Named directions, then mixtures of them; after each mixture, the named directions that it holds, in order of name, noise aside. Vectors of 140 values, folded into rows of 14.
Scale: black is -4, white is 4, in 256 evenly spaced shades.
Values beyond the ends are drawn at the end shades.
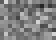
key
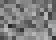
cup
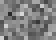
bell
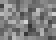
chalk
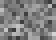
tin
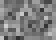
bell, tin.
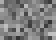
bell, tin.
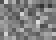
key.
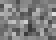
chalk.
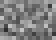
cup, tin.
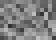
cup.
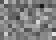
key.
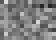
key.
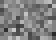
tin.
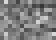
key.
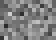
bell.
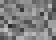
cup.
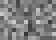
chalk, key, tin.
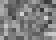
bell, key, tin.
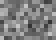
bell, chalk, tin.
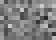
cup, key.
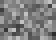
tin.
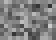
bell, key, tin.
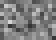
chalk, cup.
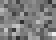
key, tin.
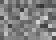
cup, key.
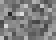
bell.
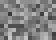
bell, cup, tin.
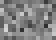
bell, cup, tin.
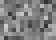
bell, cup, tin.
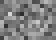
bell.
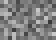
chalk, key, tin.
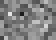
bell.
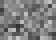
tin.
